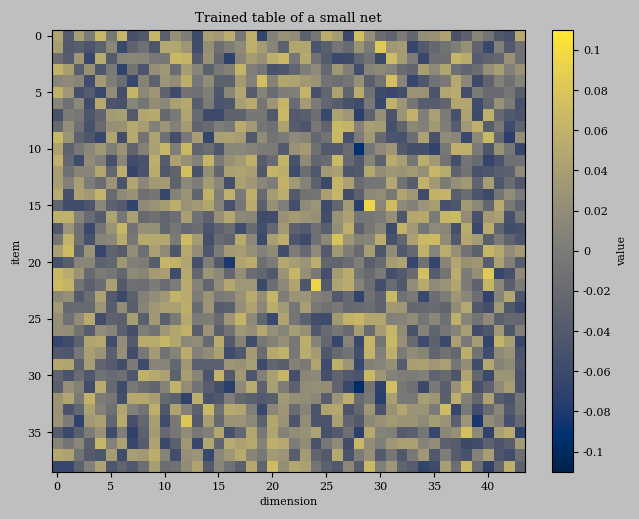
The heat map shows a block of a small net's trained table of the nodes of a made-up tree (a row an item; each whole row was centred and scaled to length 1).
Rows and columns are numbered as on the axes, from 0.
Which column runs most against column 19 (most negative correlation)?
33
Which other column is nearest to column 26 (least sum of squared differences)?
34
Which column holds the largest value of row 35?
38
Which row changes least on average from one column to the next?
24
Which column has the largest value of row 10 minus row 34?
10
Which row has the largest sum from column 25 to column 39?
18
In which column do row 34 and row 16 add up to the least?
39
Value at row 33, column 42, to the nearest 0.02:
-0.04
